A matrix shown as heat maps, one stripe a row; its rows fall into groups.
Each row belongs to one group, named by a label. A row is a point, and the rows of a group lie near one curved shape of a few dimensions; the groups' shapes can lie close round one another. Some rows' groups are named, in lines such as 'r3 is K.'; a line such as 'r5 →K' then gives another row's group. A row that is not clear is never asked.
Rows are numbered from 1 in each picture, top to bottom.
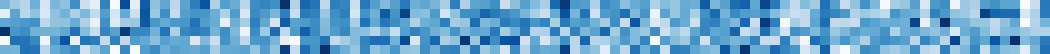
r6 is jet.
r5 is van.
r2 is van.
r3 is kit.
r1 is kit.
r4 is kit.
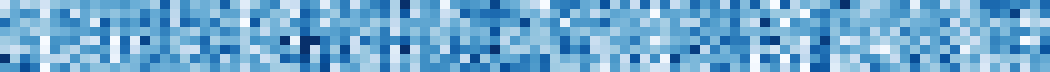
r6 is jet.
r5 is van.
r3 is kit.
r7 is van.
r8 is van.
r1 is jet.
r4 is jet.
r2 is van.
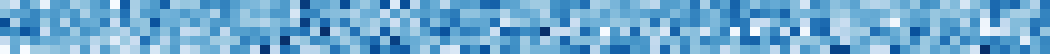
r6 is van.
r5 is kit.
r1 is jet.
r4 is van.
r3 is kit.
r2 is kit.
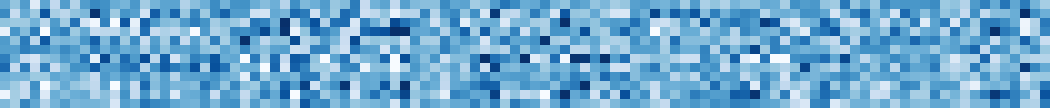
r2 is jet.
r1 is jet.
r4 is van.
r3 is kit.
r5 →jet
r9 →kit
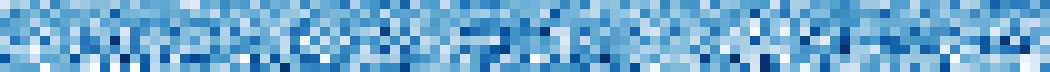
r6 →jet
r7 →kit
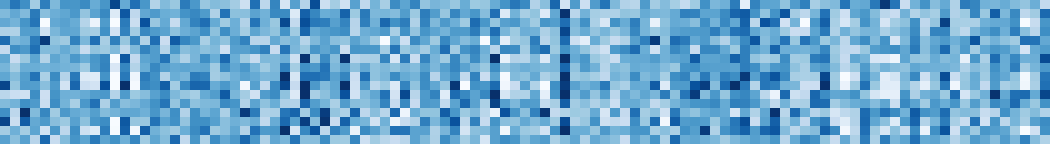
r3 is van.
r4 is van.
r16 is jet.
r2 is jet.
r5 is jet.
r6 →kit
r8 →jet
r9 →kit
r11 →jet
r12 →van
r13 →jet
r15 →kit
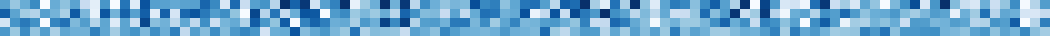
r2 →kit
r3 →van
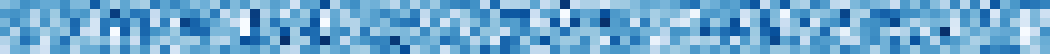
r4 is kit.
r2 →kit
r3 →kit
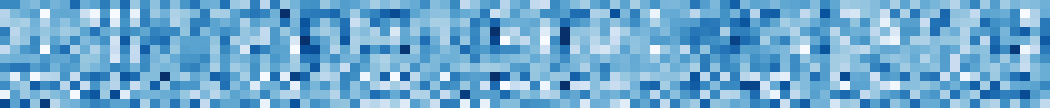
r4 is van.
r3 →van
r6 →van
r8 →kit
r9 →jet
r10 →jet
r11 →van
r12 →jet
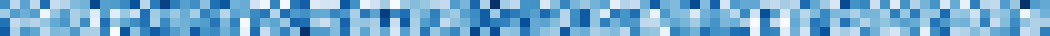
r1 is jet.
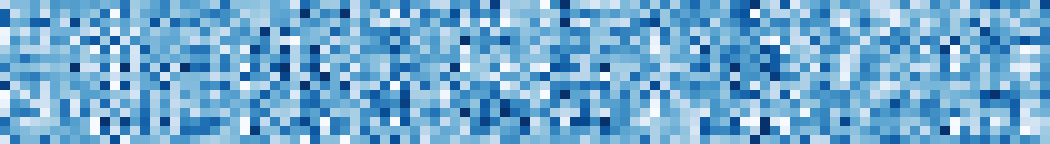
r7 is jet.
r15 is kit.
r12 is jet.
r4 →van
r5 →van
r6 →kit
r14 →kit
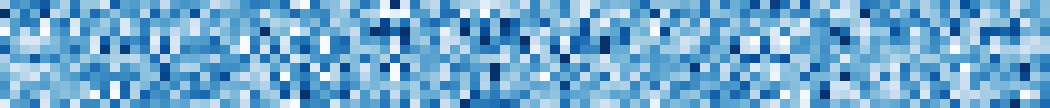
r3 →van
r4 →van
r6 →kit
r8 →jet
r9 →jet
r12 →van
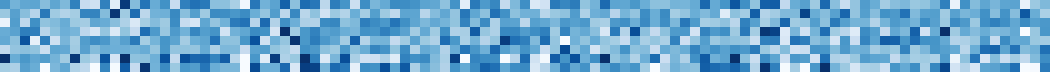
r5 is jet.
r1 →kit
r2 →jet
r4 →kit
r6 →van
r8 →van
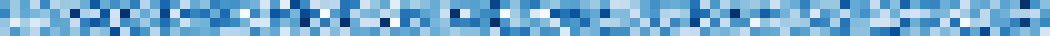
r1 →jet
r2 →kit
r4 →kit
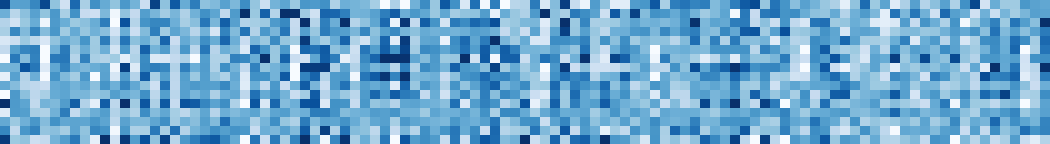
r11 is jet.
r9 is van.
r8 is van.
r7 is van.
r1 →jet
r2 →van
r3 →jet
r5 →jet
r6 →van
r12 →kit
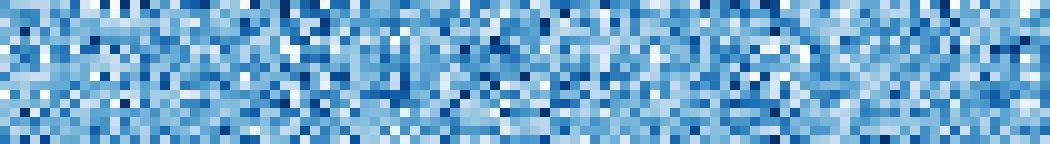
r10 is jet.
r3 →van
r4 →jet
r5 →jet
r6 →van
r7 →van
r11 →van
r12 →kit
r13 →jet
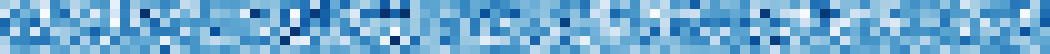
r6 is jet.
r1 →jet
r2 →van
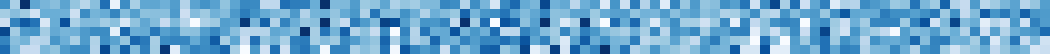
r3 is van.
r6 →kit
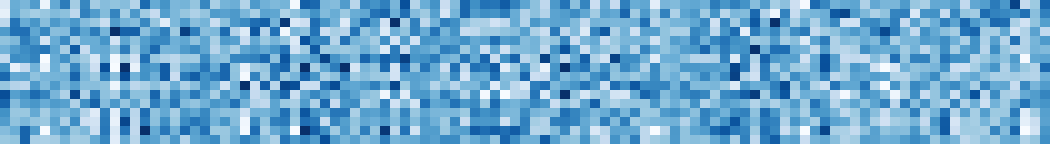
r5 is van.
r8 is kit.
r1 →van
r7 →van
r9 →kit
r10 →van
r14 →kit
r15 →van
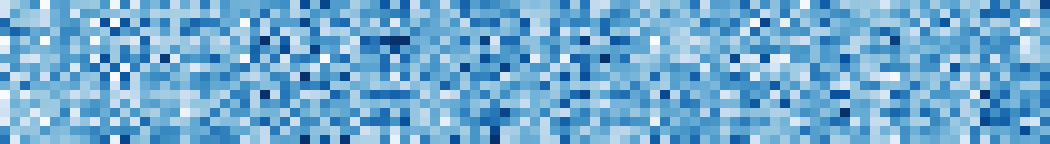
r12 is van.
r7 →kit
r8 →van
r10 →jet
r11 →van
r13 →jet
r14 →van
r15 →jet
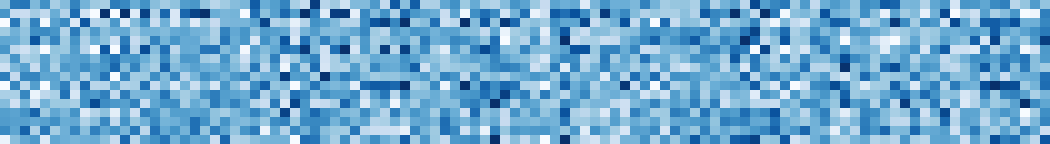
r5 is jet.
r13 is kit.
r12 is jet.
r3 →van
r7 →jet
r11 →jet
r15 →jet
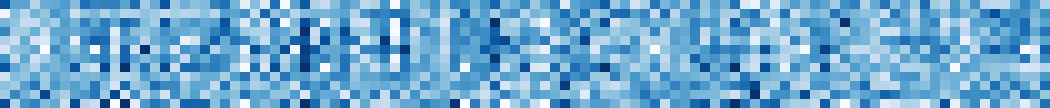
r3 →jet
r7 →jet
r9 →van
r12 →kit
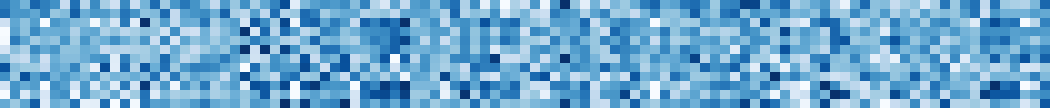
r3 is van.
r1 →jet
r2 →kit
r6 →van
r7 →jet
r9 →jet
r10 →van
